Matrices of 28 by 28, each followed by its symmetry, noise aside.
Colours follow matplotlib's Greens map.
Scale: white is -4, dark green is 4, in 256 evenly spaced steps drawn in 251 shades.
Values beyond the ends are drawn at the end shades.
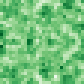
mirrored top to bottom.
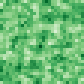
same after a half turn.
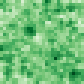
symmetric.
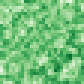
symmetric.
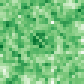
symmetric.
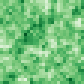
symmetric.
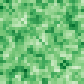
symmetric.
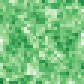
same after a half turn.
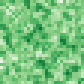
symmetric.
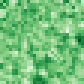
symmetric.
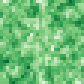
same after a half turn.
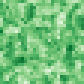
antisymmetric.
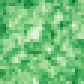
symmetric.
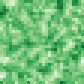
antisymmetric.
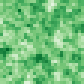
antisymmetric.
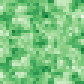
mirrored top to bottom.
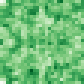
mirrored top to bottom.
